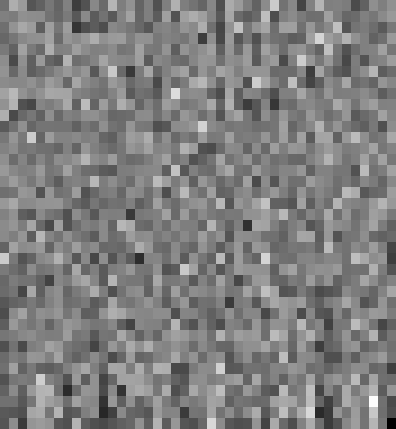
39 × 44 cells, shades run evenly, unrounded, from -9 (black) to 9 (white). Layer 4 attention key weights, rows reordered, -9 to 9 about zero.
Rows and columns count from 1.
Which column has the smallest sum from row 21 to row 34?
44
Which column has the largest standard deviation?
25
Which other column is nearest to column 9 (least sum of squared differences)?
16
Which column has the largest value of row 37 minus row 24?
42
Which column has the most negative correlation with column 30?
35
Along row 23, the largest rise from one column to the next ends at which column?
37
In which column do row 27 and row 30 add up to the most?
20
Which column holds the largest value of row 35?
5
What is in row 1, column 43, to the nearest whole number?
0
